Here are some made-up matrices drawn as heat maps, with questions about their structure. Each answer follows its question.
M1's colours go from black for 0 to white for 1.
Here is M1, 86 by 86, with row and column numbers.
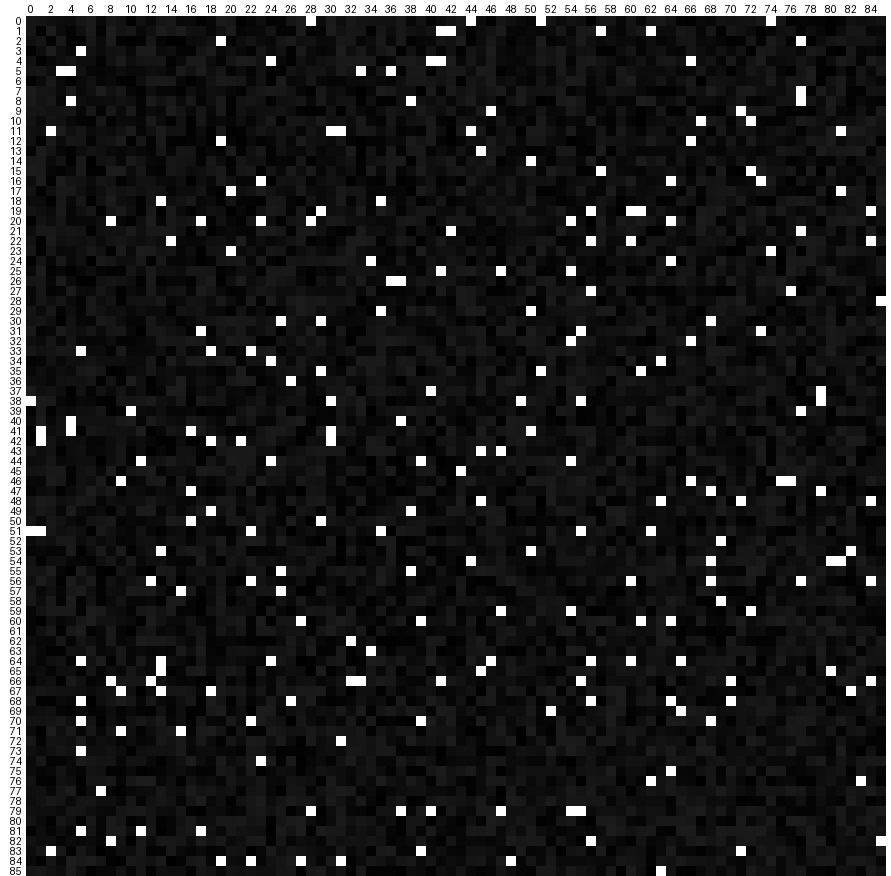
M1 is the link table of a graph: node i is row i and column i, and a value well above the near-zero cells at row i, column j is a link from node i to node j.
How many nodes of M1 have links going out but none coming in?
3
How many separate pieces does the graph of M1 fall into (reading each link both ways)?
3
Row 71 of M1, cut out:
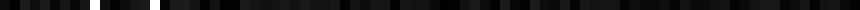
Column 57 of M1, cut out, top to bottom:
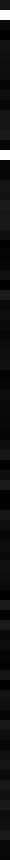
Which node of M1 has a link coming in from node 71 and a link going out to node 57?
node 15
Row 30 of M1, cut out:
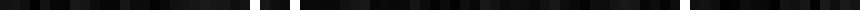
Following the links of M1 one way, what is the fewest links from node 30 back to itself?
3
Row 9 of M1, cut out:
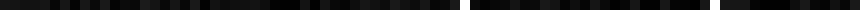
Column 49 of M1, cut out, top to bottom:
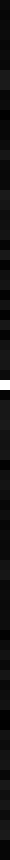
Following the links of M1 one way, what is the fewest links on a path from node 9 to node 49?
5
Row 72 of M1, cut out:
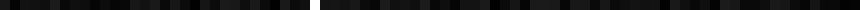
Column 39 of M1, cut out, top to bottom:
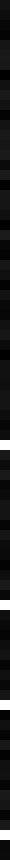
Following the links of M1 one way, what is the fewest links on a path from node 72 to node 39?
6
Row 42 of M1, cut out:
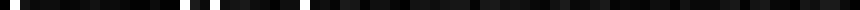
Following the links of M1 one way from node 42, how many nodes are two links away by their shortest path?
9
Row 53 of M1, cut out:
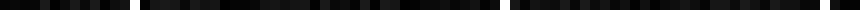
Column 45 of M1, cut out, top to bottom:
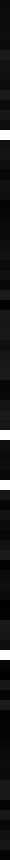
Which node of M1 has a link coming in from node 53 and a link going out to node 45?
node 13
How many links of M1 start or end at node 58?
1
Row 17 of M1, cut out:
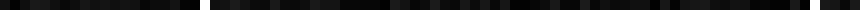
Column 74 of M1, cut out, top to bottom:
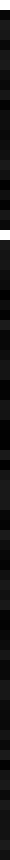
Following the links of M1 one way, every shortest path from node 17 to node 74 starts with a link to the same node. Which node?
node 20
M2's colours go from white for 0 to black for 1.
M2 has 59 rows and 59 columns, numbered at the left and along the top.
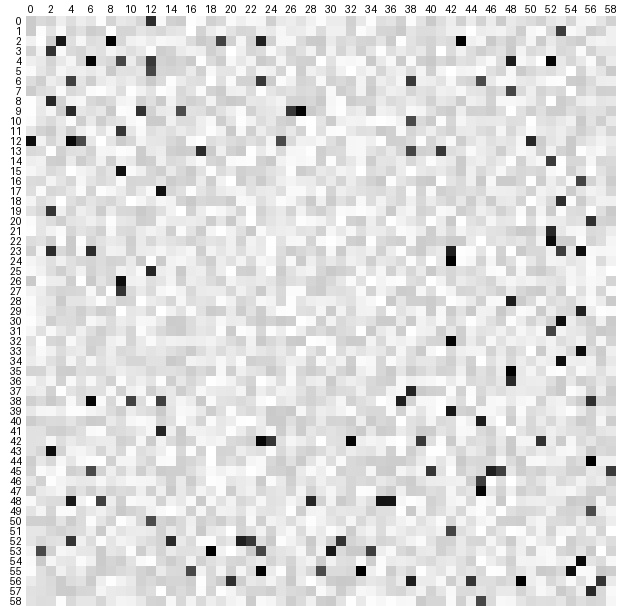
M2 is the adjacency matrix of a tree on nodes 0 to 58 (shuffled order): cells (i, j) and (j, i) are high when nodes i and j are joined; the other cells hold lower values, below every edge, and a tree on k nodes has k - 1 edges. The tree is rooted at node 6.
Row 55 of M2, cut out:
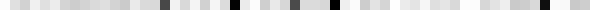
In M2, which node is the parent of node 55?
23
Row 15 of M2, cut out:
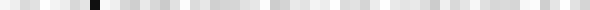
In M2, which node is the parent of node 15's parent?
4
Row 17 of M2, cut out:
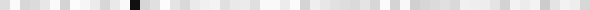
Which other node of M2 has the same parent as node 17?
41
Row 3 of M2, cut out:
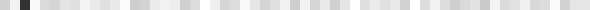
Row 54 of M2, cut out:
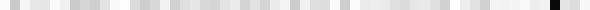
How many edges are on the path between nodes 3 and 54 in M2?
4
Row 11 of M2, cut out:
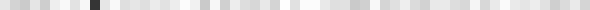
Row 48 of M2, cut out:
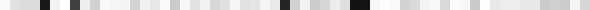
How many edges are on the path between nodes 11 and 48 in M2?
3
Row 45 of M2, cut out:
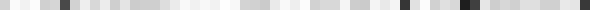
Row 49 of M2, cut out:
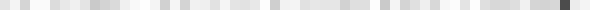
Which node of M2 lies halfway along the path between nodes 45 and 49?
38
